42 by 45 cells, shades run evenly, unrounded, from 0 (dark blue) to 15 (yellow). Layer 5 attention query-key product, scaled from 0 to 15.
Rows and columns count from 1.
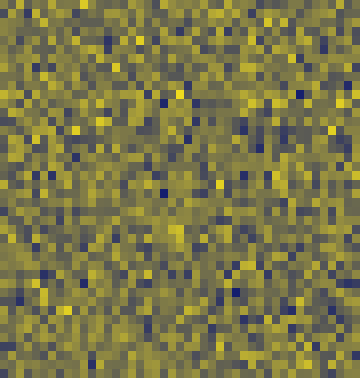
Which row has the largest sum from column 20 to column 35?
11
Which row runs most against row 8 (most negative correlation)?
27
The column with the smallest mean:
26
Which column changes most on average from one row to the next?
5
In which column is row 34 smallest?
3
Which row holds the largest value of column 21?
1
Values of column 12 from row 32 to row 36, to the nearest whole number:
9 6 9 5 8
